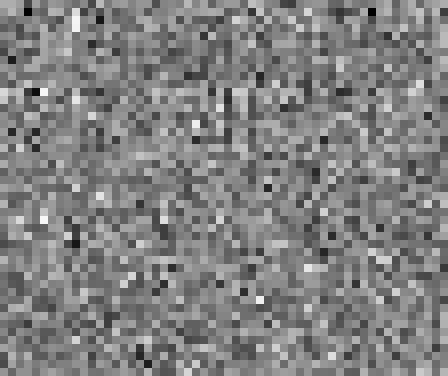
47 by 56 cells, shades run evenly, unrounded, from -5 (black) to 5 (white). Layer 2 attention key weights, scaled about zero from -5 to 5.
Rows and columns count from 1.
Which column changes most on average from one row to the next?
4
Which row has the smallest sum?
10
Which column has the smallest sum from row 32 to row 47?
18
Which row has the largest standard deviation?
12
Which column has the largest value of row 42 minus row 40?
15
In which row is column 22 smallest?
34
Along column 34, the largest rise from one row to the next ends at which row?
25
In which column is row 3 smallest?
13
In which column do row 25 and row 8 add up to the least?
2
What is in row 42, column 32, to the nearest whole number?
1
